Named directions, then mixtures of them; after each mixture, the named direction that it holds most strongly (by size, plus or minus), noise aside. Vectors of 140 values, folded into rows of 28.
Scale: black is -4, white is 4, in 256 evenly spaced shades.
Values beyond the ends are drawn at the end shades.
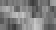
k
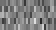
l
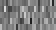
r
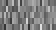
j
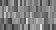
j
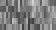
j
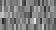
l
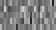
r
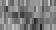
k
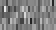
r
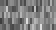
j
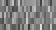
j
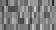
r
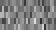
l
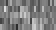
r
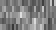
k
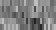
k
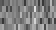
l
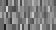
j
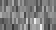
j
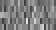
l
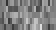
j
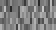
r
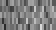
j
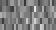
l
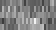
l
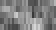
k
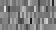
r
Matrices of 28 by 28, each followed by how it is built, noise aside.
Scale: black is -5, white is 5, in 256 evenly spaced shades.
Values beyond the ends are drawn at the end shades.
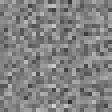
repeating rows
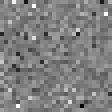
sparse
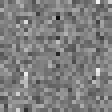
uneven columns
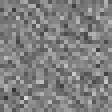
Toeplitz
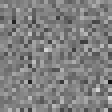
low rank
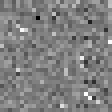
sparse
